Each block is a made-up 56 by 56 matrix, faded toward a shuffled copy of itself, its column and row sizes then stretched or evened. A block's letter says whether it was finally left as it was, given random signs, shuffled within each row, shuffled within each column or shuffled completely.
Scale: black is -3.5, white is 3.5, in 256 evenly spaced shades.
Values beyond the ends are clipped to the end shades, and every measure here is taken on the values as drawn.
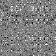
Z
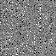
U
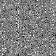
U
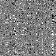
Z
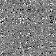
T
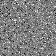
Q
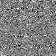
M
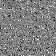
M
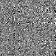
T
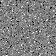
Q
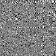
T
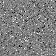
Q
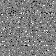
M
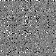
T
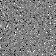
U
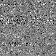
M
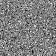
Q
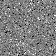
Q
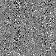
U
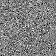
Q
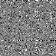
T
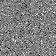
Q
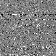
M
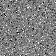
Q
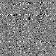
T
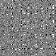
Z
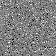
Q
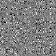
Z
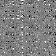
Z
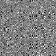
Z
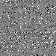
M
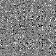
T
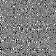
Z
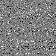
M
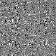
T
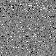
M
